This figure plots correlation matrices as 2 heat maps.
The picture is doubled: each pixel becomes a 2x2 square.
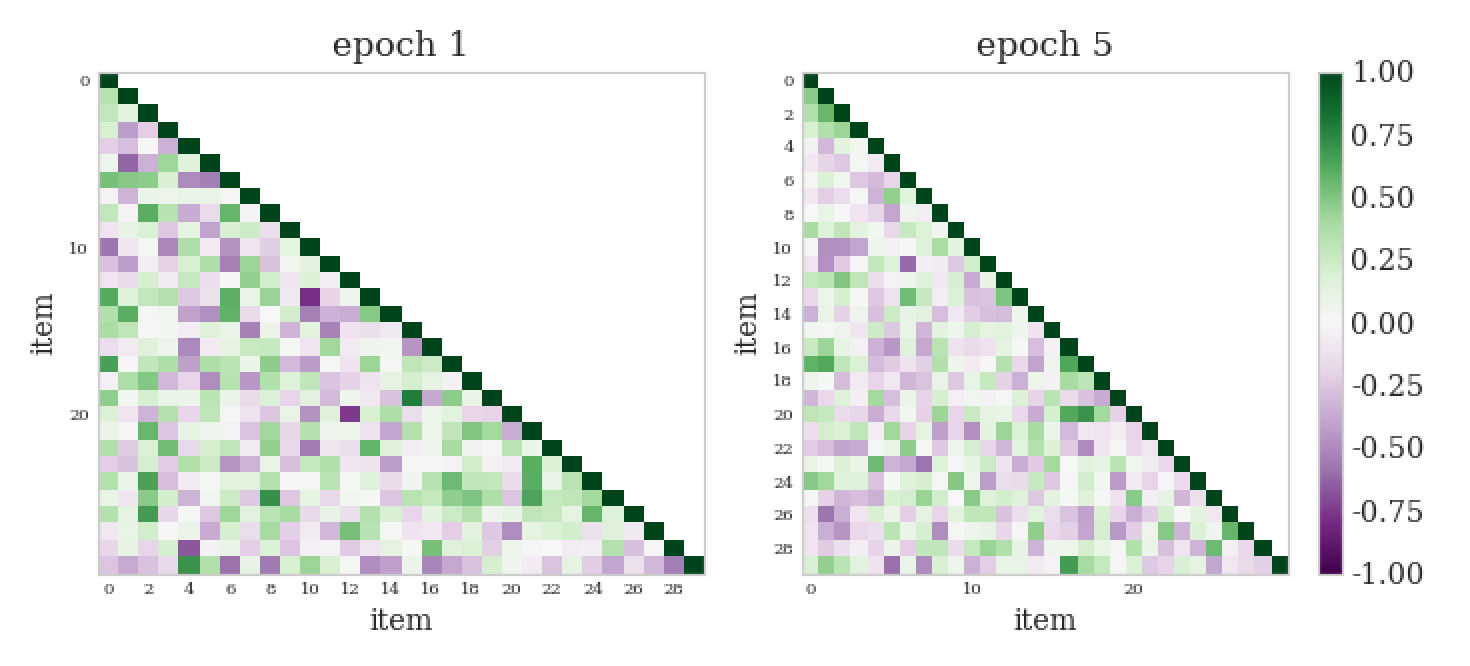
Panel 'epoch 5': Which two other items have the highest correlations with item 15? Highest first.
23, 19
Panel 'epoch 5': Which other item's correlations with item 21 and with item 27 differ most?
26
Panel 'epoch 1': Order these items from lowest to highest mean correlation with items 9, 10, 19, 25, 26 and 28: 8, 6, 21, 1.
1, 6, 8, 21
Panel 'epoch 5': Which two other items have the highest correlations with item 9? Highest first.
24, 0
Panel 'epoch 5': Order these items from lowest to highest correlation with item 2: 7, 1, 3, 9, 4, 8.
7, 8, 4, 9, 3, 1
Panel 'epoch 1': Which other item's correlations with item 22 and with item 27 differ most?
20
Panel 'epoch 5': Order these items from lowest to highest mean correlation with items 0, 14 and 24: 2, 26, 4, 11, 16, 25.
11, 4, 25, 16, 26, 2
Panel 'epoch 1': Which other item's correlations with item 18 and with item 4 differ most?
29
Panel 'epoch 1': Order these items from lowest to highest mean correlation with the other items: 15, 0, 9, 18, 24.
9, 15, 18, 0, 24
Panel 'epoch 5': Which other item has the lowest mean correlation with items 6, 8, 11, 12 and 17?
14
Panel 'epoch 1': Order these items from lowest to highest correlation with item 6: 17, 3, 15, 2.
15, 3, 17, 2
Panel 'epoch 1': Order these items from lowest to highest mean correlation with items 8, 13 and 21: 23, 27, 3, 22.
3, 23, 27, 22
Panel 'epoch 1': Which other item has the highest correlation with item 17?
0
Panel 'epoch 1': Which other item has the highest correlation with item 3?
22
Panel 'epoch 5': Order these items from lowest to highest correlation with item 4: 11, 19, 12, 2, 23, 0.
12, 0, 2, 11, 19, 23
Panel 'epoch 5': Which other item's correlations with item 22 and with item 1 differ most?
17
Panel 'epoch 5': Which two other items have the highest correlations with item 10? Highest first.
25, 8
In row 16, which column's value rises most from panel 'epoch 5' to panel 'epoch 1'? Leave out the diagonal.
7
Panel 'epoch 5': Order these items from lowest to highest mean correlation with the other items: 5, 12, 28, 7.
5, 7, 28, 12
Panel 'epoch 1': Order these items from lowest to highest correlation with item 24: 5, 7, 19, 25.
5, 7, 19, 25
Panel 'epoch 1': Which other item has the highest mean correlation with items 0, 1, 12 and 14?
6
